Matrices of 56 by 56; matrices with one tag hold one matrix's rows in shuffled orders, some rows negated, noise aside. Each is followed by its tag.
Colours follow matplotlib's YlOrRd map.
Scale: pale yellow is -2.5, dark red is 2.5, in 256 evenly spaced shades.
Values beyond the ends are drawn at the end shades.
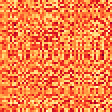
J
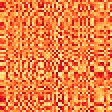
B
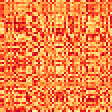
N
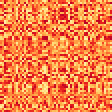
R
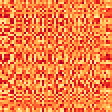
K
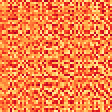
J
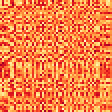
K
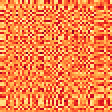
B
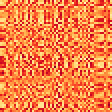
B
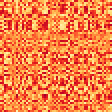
R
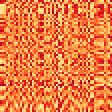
B
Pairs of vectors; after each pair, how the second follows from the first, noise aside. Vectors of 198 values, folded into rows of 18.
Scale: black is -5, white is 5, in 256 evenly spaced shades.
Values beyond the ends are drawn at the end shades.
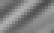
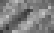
wrapped around, negated.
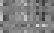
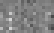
reversed, negated, partly zeroed.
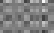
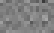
negated, shrunk.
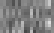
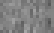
negated, shrunk.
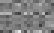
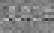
reversed, negated, partly zeroed.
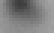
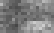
wrapped around, negated.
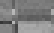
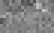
reversed, negated, partly zeroed.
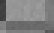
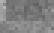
negated, shrunk.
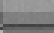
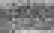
wrapped around, negated.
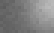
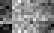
wrapped around, negated, scaled up.
